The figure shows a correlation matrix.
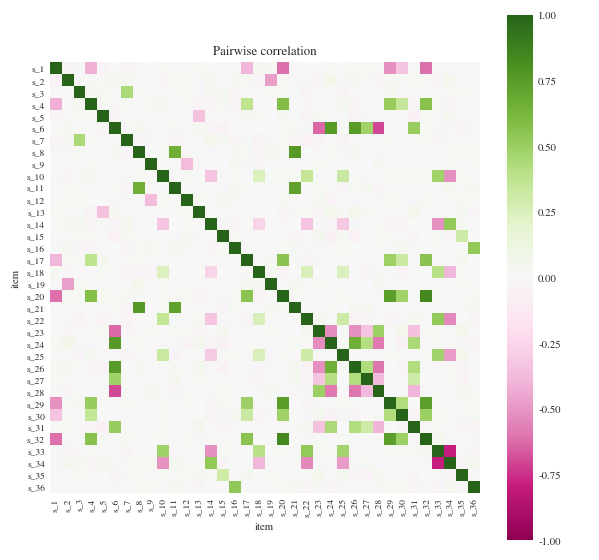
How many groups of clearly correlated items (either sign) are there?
10
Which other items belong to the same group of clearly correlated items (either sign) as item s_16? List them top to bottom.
s_36
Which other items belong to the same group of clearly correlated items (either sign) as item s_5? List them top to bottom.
s_13
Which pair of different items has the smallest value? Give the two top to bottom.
s_33, s_34
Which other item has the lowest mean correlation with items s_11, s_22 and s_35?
s_34
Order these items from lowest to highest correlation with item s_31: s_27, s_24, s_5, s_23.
s_23, s_5, s_27, s_24
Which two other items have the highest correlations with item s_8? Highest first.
s_21, s_11
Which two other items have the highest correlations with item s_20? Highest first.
s_32, s_29
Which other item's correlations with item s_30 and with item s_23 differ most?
s_6
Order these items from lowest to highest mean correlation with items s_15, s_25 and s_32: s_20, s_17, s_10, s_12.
s_12, s_10, s_17, s_20
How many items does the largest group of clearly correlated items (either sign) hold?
7
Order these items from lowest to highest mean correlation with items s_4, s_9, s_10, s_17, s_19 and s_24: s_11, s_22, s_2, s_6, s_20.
s_2, s_11, s_22, s_6, s_20
